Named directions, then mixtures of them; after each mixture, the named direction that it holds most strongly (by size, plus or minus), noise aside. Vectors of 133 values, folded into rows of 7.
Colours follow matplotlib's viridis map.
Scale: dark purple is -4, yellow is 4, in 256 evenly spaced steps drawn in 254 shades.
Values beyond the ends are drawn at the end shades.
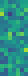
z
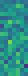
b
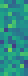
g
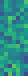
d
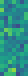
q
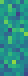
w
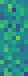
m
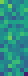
m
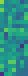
q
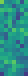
w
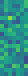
d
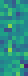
g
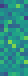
g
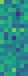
q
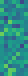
q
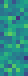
d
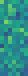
w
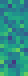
w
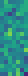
z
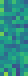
d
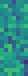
g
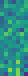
z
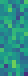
w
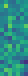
d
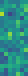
z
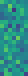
m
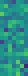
g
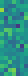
q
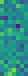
q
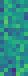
q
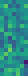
g
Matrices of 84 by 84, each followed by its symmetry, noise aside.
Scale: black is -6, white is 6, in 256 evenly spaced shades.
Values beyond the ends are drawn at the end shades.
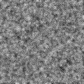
symmetric.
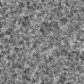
no symmetry.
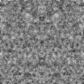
mirrored left to right.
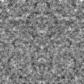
mirrored left to right.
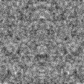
mirrored left to right.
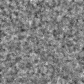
antisymmetric.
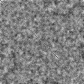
symmetric.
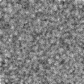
symmetric.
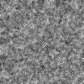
symmetric.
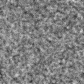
antisymmetric.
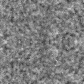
mirrored top to bottom.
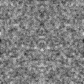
mirrored left to right.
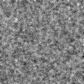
no symmetry.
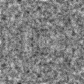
mirrored top to bottom.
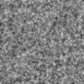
antisymmetric.
